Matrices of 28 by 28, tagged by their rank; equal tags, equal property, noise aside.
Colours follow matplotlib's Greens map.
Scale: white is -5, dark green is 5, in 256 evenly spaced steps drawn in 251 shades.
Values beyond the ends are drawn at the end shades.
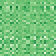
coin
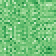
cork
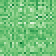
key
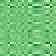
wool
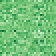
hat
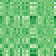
wool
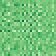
coin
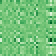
coin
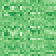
coin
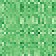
key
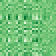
wool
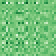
coin
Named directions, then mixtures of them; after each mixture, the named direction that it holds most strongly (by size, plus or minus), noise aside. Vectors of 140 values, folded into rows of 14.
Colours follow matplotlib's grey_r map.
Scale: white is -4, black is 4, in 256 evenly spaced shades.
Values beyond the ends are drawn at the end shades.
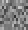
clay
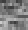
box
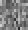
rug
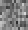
rug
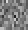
clay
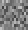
clay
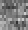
box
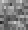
box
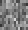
rug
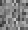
rug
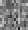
rug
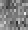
rug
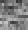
box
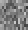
clay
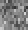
clay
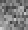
box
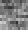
box
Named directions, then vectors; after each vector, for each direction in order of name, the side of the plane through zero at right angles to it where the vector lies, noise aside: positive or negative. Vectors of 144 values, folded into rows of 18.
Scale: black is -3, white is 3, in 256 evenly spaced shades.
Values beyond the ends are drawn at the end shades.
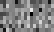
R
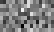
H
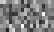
negative, negative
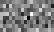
positive, negative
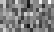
negative, negative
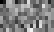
positive, positive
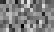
positive, positive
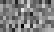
positive, positive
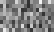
negative, negative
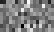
positive, positive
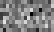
negative, positive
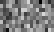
positive, positive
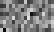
negative, positive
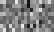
negative, negative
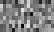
positive, positive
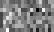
negative, positive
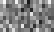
negative, negative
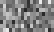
negative, negative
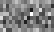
positive, negative
